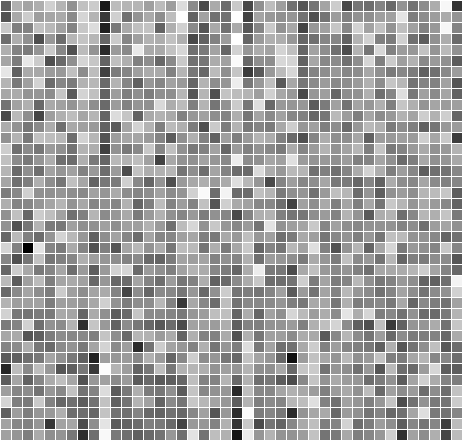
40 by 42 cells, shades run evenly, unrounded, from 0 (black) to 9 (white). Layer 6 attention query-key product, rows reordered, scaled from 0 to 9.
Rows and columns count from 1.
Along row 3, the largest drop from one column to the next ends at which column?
10
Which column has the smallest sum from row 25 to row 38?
22
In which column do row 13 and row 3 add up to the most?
41
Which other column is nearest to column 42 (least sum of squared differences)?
28
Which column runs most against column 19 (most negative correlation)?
20
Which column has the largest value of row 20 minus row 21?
2
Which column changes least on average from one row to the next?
30
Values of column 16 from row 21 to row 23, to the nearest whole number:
4 5 4
